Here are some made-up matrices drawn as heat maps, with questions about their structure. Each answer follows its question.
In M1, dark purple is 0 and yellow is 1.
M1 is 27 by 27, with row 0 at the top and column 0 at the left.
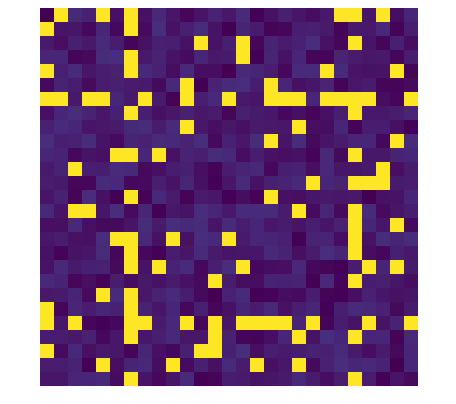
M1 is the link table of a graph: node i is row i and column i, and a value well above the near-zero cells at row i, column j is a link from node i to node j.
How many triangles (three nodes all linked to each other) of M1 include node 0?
4
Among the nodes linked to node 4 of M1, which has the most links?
node 6
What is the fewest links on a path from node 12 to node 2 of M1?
2
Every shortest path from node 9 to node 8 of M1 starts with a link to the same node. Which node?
node 25
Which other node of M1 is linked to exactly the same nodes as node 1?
node 21
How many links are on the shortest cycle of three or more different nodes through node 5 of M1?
4
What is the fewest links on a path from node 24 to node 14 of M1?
3
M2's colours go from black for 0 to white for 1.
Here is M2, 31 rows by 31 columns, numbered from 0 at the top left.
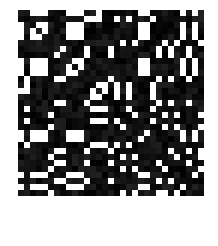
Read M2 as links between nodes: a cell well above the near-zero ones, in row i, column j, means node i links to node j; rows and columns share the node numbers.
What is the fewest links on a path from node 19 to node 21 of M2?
7
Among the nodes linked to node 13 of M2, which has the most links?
node 0
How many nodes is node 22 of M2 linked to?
6
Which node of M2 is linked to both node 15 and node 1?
node 11
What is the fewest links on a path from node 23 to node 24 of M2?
2
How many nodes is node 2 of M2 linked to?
10
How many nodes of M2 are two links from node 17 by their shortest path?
1
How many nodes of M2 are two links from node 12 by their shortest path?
2
